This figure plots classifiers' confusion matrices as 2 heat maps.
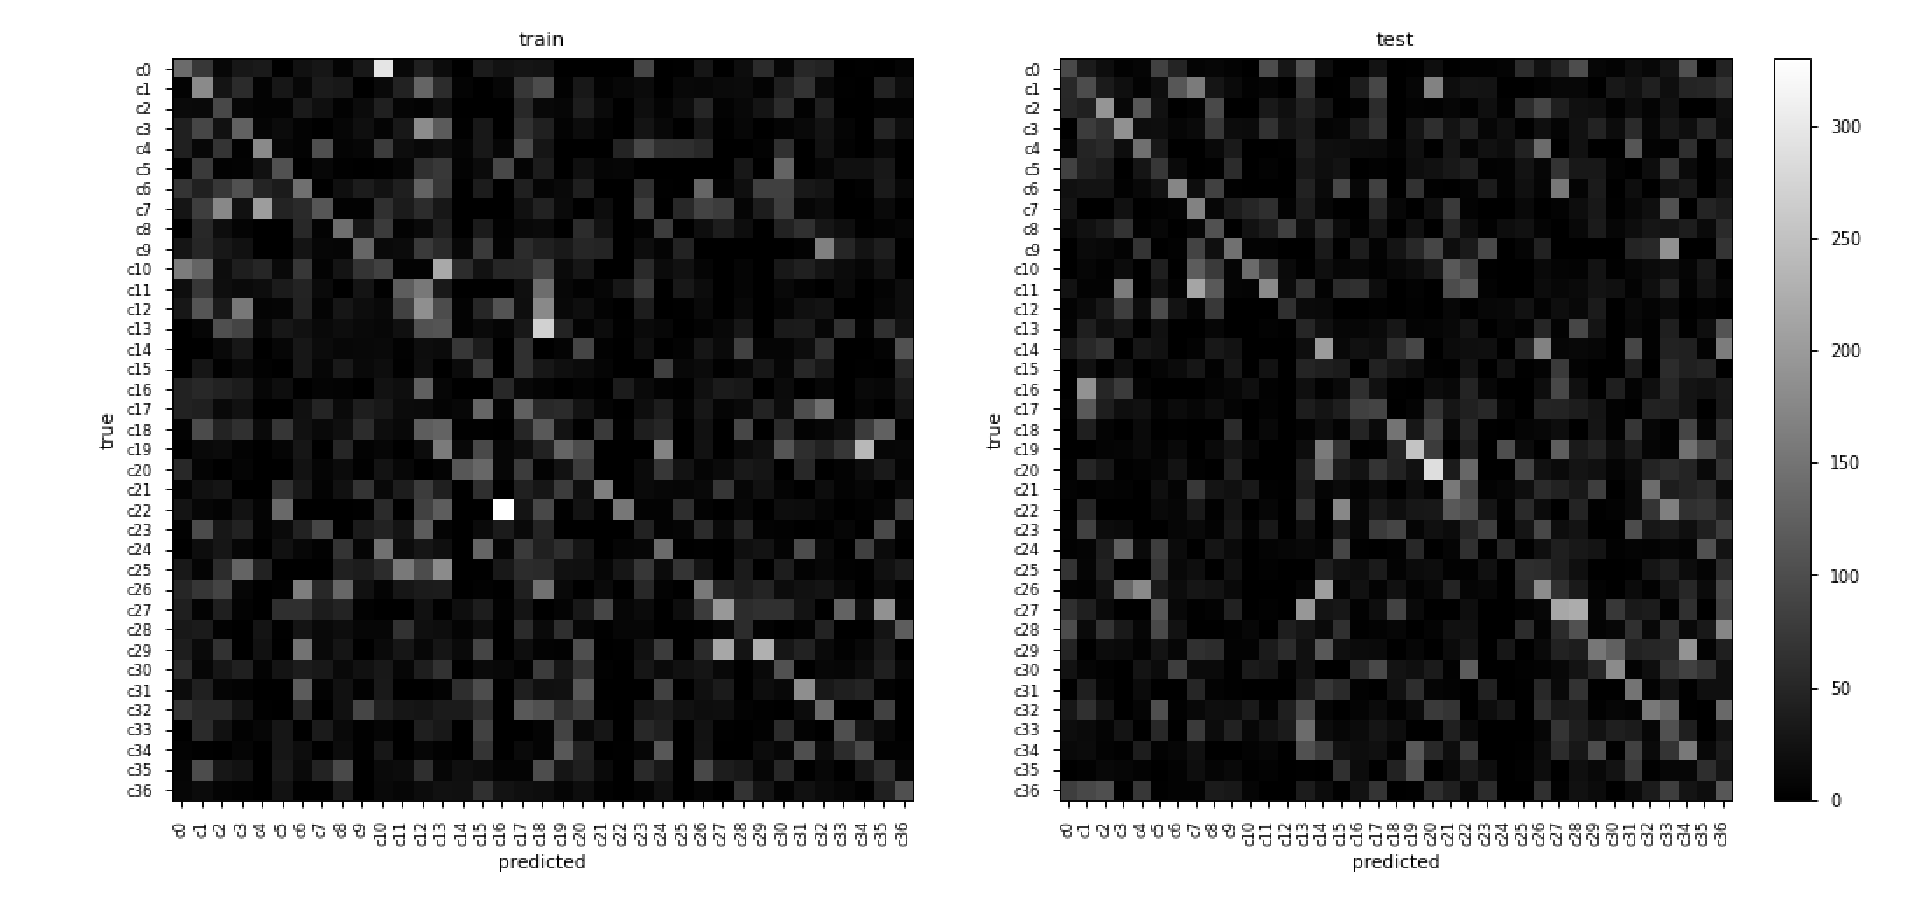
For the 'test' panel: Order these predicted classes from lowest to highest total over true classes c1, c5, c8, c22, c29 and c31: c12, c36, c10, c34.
c10, c12, c36, c34
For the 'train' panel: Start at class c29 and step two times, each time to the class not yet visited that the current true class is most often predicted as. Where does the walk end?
c35
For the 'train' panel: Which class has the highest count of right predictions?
c29
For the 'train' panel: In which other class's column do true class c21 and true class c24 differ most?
c10
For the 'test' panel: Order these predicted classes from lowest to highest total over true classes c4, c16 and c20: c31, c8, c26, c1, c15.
c8, c15, c31, c26, c1
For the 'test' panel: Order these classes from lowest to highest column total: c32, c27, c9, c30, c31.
c30, c9, c32, c31, c27
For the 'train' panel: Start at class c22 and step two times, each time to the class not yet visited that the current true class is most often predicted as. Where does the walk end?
c12
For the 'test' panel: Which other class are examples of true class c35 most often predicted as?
c19
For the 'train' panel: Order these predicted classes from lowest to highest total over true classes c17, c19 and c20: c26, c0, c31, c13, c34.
c26, c0, c13, c31, c34
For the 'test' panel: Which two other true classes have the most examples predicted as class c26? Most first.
c14, c4
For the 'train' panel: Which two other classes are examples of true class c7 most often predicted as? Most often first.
c4, c2
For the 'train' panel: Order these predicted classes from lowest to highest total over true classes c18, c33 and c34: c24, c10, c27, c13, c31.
c27, c10, c31, c13, c24
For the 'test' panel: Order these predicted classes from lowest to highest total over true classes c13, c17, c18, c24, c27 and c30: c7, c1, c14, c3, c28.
c7, c14, c3, c1, c28
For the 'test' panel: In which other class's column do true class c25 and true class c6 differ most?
c27
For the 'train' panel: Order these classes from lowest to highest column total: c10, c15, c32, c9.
c9, c32, c10, c15
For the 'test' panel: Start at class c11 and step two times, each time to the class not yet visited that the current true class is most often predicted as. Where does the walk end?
c33
